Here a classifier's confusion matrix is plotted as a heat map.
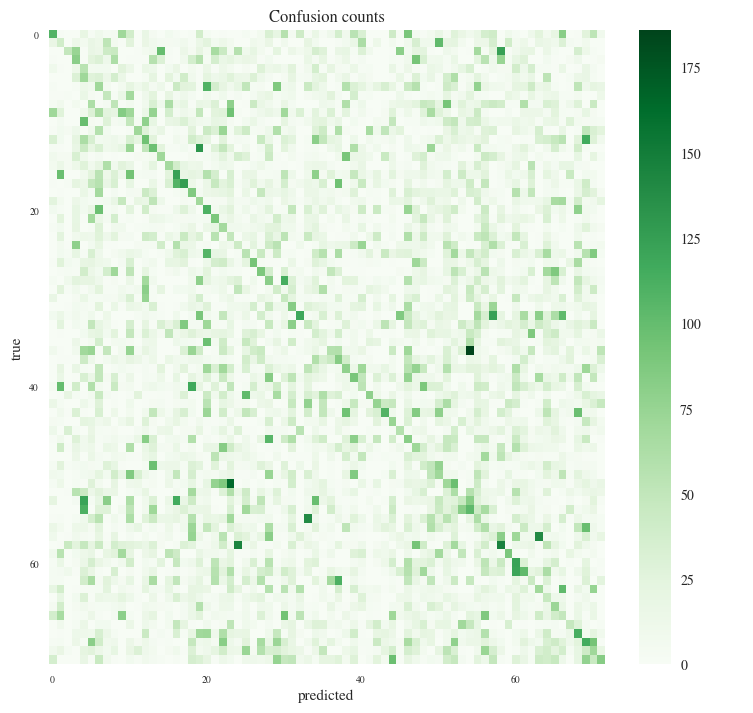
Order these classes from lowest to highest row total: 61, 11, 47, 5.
5, 47, 11, 61
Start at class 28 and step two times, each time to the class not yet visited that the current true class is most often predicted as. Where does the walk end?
12
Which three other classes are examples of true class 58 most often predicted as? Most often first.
24, 47, 52
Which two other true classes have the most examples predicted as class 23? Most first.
51, 9
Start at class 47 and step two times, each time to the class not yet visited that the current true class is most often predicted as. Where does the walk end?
56
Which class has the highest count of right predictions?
58
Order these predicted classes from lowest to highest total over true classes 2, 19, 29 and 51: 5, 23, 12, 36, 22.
36, 5, 12, 22, 23
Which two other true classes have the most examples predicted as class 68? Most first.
43, 20
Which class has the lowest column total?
2
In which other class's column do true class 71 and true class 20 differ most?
44
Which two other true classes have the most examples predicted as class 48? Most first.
40, 61
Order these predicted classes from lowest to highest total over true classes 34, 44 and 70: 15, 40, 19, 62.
40, 19, 15, 62
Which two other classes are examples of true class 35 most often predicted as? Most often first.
20, 54
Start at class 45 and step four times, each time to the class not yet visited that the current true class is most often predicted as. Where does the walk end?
66
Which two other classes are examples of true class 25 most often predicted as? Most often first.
20, 70
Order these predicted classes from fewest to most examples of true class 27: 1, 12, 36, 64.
1, 12, 36, 64
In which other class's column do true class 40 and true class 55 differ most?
33
